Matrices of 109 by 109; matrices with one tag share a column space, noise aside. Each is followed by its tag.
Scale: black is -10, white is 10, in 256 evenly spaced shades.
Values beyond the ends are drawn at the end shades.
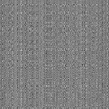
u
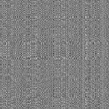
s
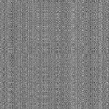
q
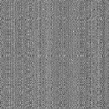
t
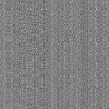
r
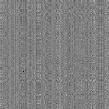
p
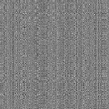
p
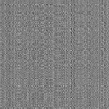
u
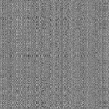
t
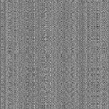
q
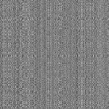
t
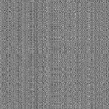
q
